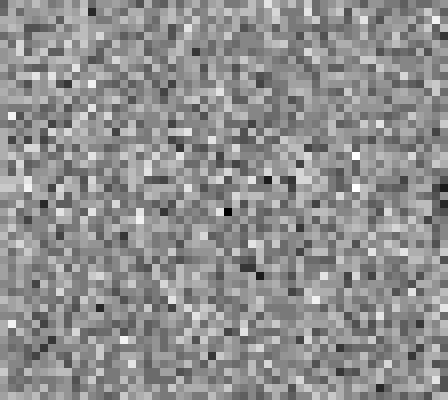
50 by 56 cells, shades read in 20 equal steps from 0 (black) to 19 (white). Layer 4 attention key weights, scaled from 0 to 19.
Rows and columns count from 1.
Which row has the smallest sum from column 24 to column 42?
33
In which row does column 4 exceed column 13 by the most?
39
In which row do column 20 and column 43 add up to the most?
25
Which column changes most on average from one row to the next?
56
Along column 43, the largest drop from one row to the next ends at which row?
44
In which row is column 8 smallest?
30
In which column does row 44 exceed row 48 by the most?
13
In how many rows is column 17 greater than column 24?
24
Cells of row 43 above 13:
9
